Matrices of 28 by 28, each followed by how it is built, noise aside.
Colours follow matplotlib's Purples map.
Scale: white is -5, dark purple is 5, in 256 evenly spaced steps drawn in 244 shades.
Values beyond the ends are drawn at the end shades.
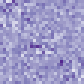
block diagonal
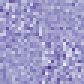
block diagonal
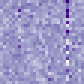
uneven columns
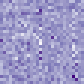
uneven columns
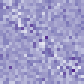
banded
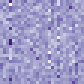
uneven columns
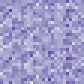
repeating rows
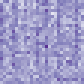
blocks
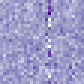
uneven columns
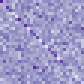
diagonal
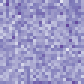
blocks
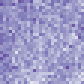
smooth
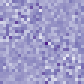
block diagonal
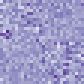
block diagonal
